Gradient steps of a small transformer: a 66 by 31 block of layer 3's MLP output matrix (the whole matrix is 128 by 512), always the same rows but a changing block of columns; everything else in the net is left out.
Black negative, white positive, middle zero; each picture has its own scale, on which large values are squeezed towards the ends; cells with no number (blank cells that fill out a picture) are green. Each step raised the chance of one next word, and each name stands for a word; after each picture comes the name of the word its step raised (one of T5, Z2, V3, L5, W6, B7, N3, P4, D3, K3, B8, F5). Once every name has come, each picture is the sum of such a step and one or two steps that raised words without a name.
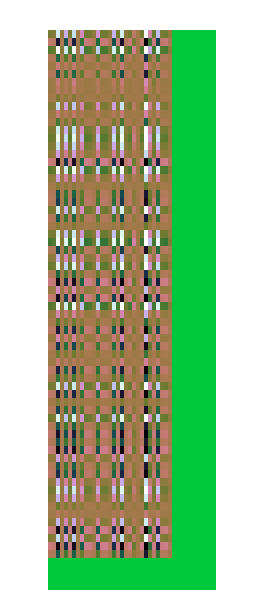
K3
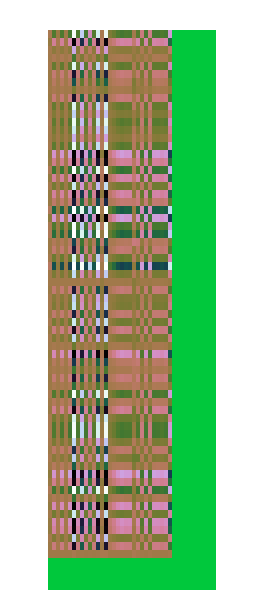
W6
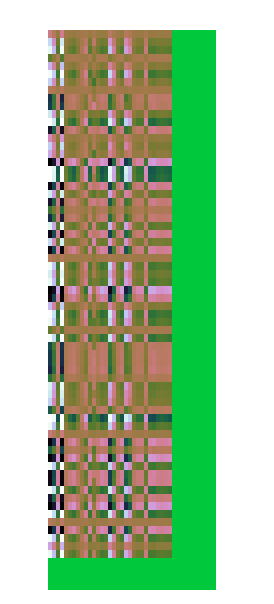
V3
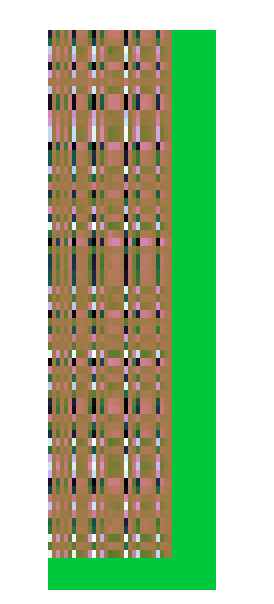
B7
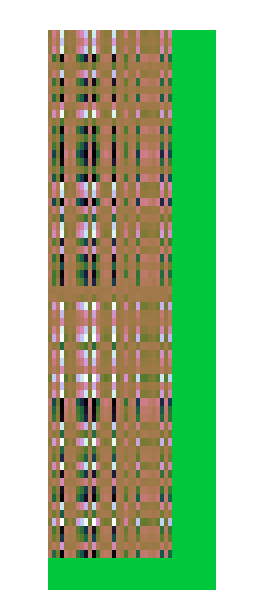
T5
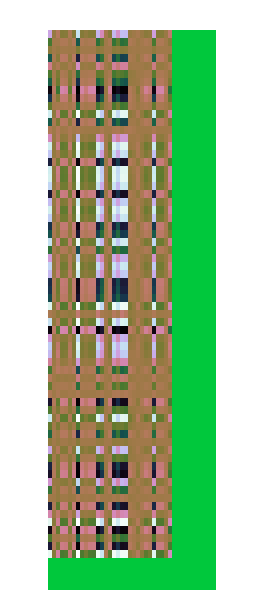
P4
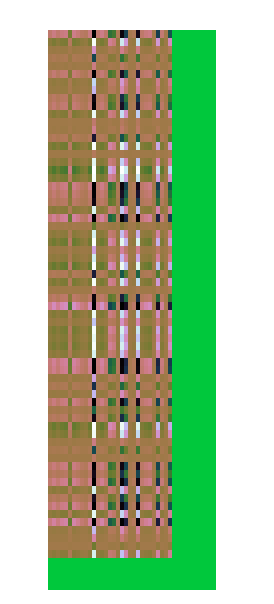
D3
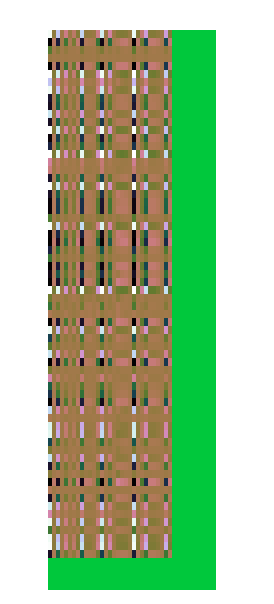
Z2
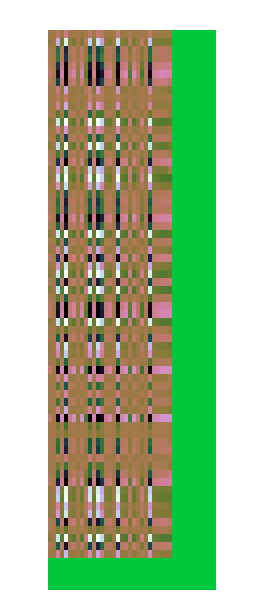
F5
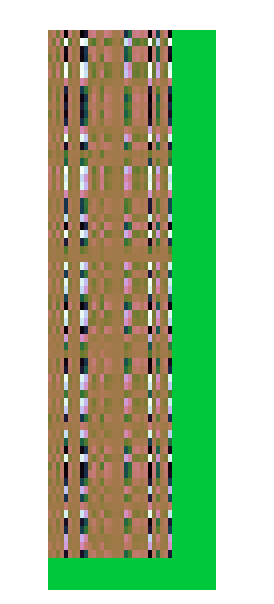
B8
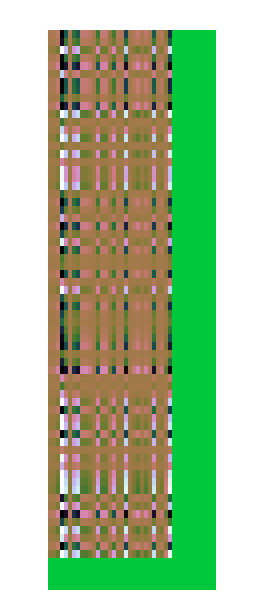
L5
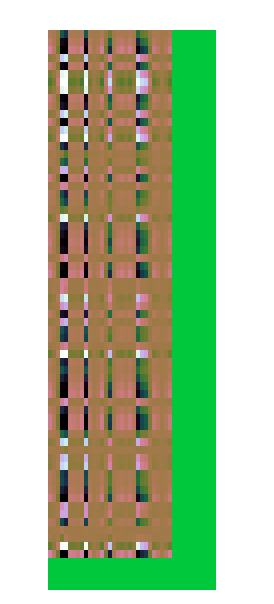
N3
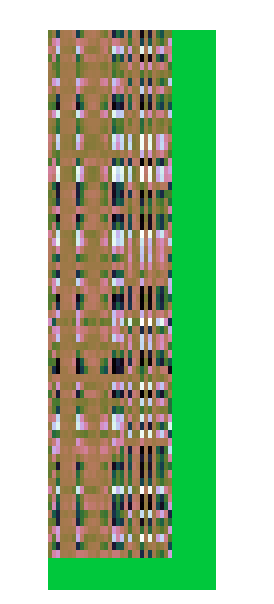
D3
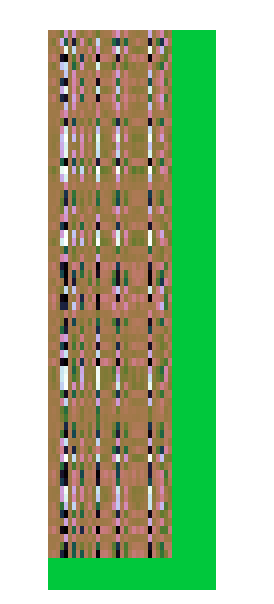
K3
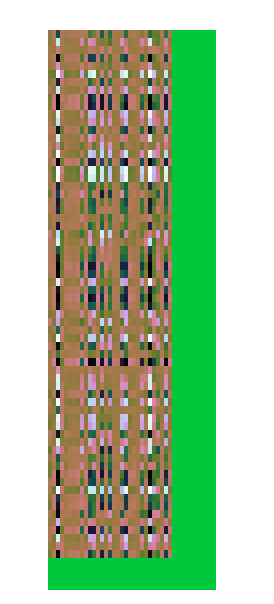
V3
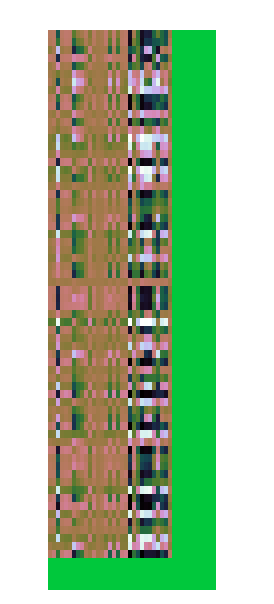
N3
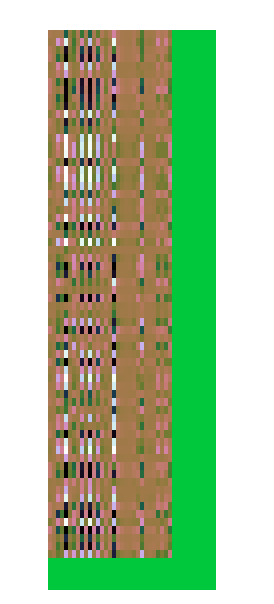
P4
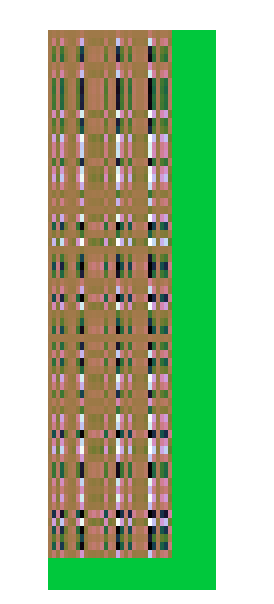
P4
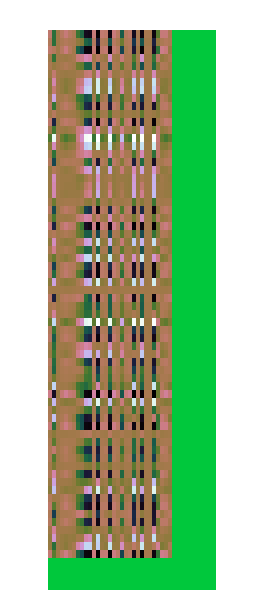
N3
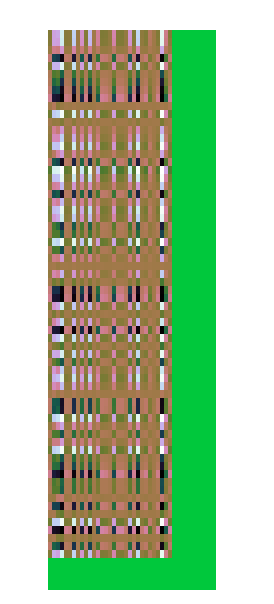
P4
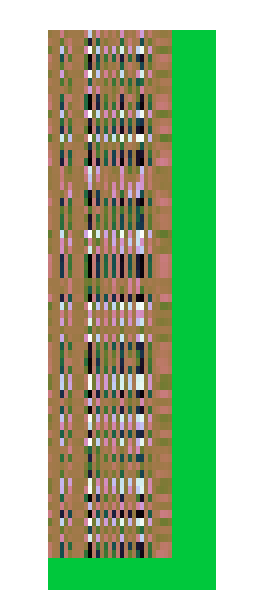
T5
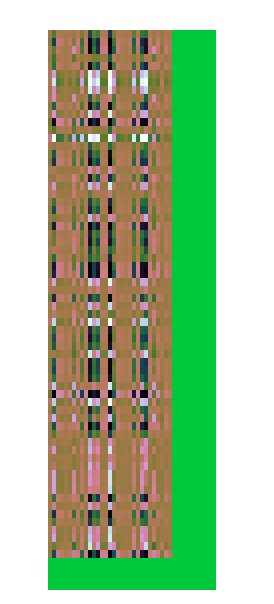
N3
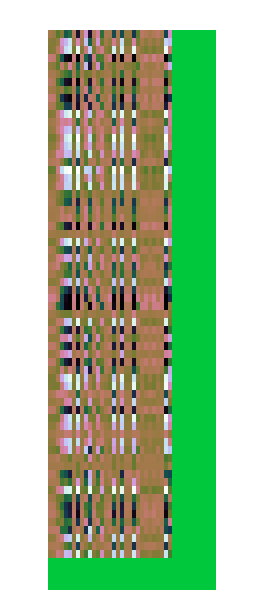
L5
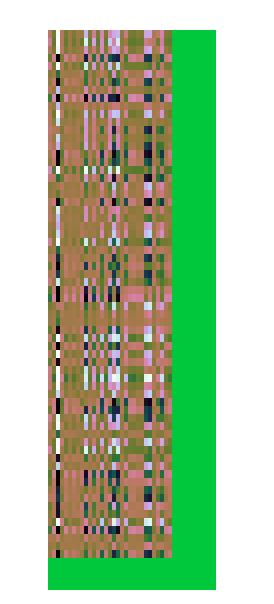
T5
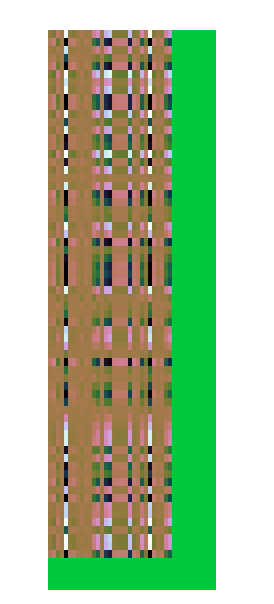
Z2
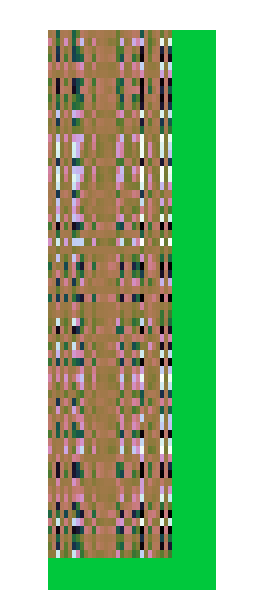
P4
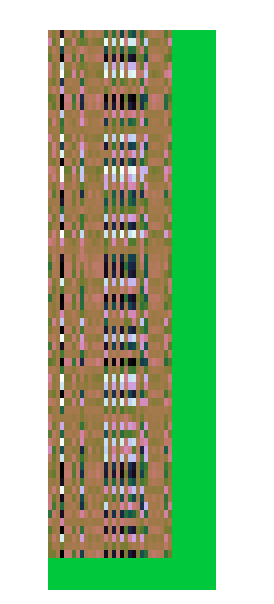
B8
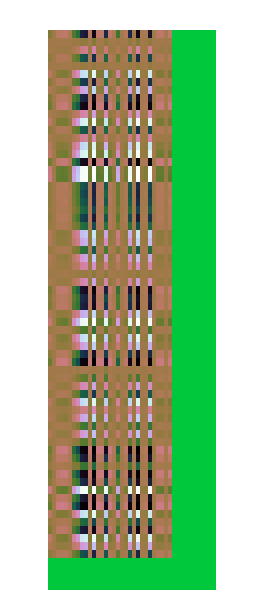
V3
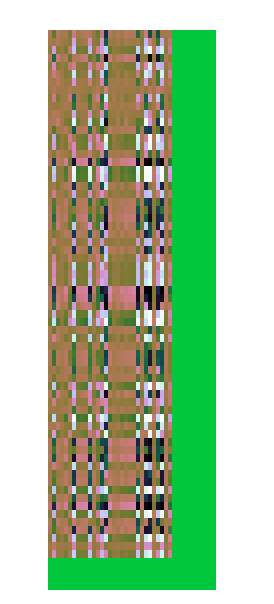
V3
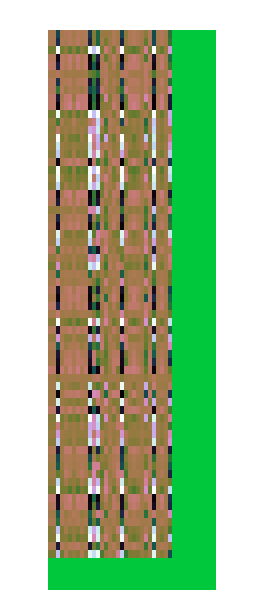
L5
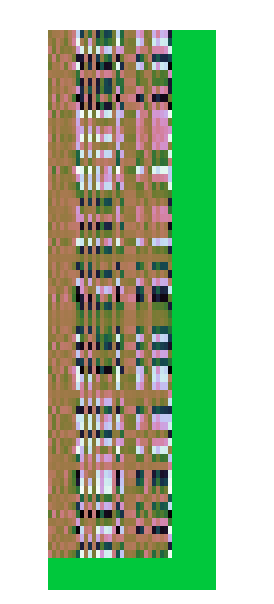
L5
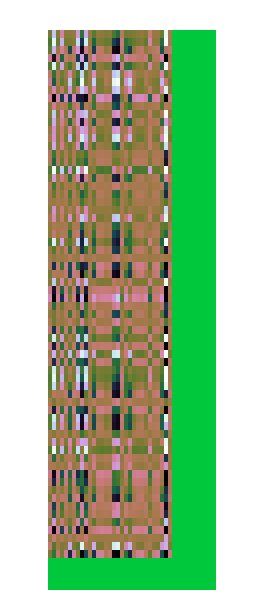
N3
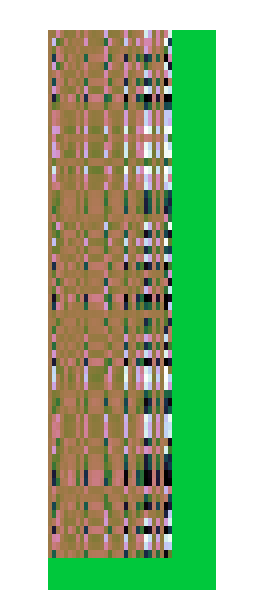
Z2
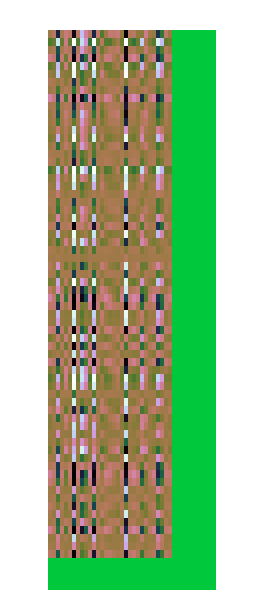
B8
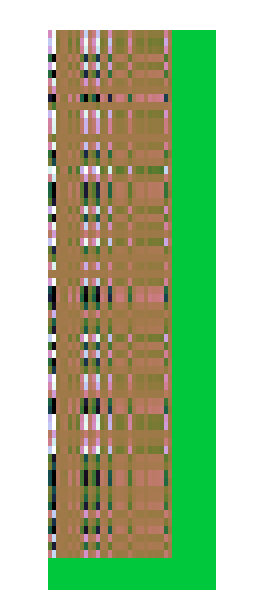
D3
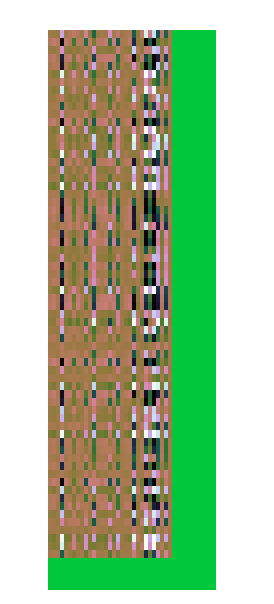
Z2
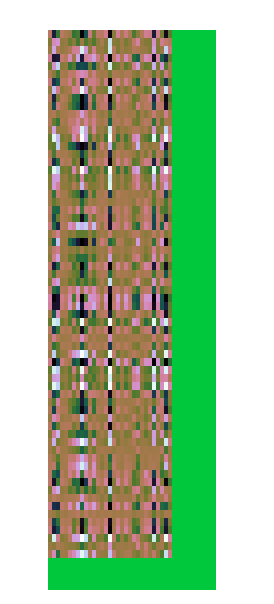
B7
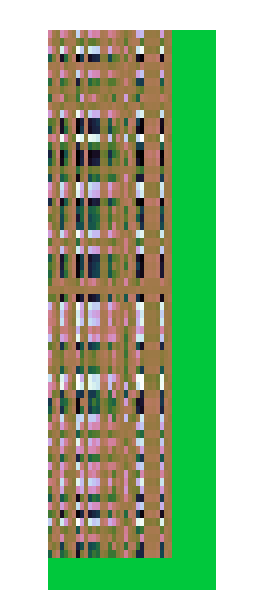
T5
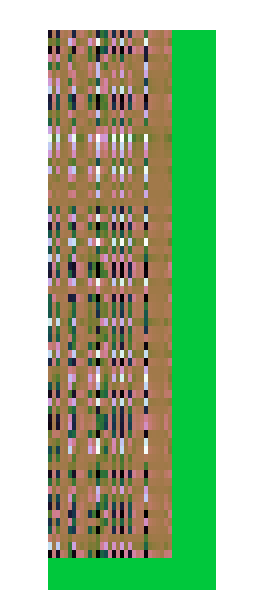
N3
